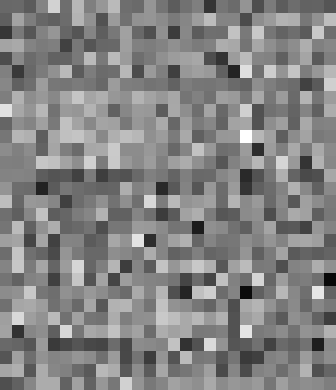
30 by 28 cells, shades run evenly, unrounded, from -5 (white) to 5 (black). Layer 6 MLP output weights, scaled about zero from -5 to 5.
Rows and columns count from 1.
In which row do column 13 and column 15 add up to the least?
16
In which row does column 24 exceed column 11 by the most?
11
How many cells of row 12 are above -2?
26
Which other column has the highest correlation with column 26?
9
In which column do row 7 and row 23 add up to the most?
21
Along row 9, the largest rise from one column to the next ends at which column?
22
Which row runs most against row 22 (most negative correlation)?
12
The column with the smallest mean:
10
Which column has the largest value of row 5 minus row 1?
5
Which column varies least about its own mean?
23
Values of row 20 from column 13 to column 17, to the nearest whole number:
-2 0 1 1 0
